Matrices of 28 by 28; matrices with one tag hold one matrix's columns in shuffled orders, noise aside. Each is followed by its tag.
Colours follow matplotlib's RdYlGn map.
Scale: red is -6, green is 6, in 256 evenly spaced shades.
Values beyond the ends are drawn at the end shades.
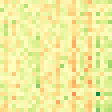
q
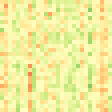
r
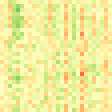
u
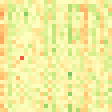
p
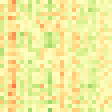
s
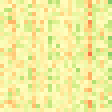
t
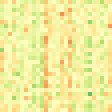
q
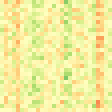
t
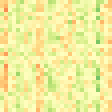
r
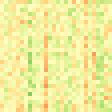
q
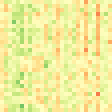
p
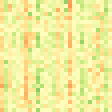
s
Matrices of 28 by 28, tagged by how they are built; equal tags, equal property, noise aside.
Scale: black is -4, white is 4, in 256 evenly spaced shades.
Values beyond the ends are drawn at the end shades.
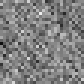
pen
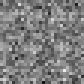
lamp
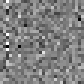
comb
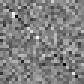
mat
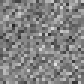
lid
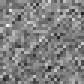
lid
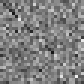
mat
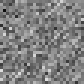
lid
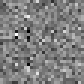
comb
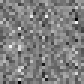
comb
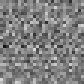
lamp
